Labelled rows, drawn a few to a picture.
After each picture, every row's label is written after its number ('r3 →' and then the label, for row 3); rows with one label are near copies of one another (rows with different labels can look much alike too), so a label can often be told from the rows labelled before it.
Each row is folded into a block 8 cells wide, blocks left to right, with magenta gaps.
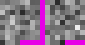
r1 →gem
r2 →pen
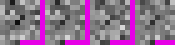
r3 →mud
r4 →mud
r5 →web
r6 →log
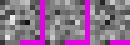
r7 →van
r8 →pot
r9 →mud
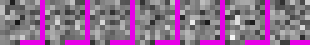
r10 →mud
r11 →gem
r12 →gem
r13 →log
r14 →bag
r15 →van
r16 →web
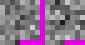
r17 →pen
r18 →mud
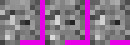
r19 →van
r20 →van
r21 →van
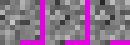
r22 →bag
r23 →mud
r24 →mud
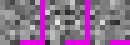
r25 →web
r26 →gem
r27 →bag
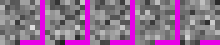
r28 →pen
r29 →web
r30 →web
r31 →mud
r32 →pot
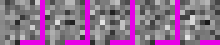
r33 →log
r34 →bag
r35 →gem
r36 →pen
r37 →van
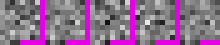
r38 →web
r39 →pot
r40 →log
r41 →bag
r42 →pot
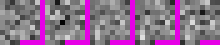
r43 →web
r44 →mud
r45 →pot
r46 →pot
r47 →gem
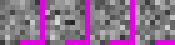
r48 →pot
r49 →van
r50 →web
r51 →pen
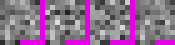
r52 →pot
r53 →gem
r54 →web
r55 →pot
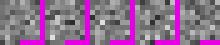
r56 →pot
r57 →van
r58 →bag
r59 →log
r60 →web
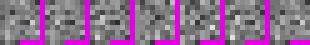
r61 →pot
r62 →bag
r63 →van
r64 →log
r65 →pen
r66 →van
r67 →pot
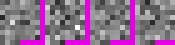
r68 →bag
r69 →pen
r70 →web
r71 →mud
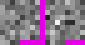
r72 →web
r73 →bag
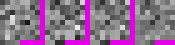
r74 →van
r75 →web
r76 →web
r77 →mud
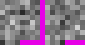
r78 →gem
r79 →pen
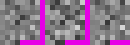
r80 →log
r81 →web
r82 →log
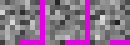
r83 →gem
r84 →mud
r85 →van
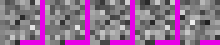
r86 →log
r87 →pen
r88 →web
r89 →web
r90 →bag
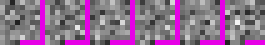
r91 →mud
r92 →pen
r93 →pot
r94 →log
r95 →pot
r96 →gem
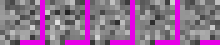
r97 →web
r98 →gem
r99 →pot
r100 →log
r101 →web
